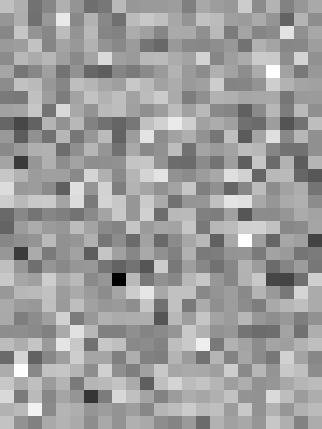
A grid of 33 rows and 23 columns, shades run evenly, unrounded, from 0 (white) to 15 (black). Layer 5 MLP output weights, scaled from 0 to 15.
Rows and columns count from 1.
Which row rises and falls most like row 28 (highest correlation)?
3
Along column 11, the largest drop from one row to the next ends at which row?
23
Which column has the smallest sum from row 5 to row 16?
11
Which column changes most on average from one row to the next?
18
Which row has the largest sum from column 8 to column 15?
21
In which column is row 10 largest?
2
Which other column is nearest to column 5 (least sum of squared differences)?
15
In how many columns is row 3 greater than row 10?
10
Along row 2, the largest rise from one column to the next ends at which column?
6
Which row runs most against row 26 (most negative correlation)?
5
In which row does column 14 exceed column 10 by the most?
13
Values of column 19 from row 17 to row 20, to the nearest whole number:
7 3 6 8
